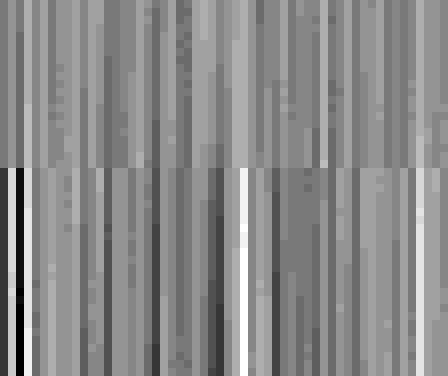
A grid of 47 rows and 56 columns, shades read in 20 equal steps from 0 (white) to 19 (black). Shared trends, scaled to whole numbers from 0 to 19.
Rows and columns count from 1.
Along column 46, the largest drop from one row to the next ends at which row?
22
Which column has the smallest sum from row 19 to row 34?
31
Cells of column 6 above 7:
26
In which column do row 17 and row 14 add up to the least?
4
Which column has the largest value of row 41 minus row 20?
3
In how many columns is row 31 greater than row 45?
12
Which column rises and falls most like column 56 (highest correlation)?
37
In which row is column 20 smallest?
1
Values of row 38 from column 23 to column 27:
11 10 8 10 13
